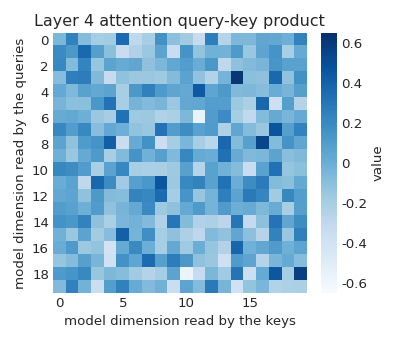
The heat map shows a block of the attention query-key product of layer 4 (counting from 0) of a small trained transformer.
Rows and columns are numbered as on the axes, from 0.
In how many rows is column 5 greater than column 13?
11
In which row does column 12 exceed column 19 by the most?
19
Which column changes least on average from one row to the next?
0
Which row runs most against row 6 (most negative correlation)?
4
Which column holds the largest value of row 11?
8
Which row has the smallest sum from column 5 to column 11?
18
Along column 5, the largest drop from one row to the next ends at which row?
1
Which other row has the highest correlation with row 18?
14
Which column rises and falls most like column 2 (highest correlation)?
17
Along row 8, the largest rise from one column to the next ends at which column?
13
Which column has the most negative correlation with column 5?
3
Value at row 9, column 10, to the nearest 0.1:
0.2
